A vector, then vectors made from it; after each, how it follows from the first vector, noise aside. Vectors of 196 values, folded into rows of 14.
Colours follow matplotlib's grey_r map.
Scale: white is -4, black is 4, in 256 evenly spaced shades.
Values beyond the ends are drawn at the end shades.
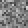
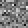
copied.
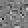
reversed, partly zeroed.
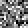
wrapped around, negated, scaled up.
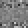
reversed, partly zeroed.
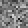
wrapped around.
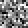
wrapped around, negated, scaled up.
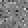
negated, partly zeroed.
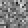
wrapped around.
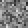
copied.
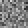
sign-scrambled.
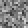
wrapped around.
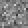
negated, partly zeroed.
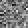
sign-scrambled.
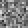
copied.
